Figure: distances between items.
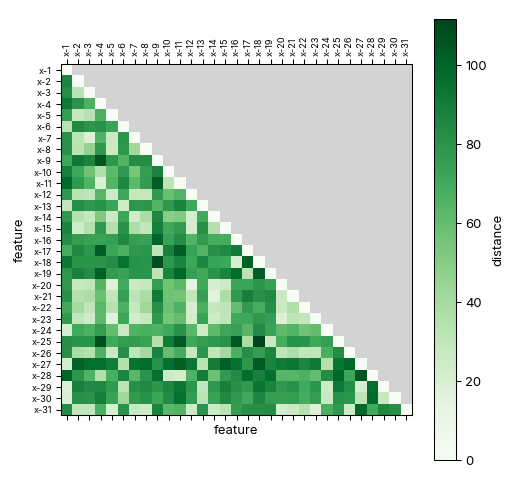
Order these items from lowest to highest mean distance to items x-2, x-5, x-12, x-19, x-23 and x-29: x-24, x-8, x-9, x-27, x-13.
x-8, x-24, x-13, x-9, x-27
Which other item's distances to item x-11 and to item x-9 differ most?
x-4
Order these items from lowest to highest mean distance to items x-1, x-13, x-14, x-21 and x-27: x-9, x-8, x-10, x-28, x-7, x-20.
x-20, x-7, x-8, x-10, x-9, x-28
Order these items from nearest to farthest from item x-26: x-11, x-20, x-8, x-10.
x-20, x-8, x-10, x-11
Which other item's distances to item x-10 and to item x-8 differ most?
x-28
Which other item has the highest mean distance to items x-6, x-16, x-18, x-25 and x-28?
x-27
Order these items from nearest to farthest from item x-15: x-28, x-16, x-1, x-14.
x-14, x-16, x-28, x-1
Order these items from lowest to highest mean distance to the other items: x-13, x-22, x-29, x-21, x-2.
x-22, x-21, x-2, x-13, x-29
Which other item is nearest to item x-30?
x-1
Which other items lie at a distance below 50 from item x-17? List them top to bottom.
x-9, x-19, x-25
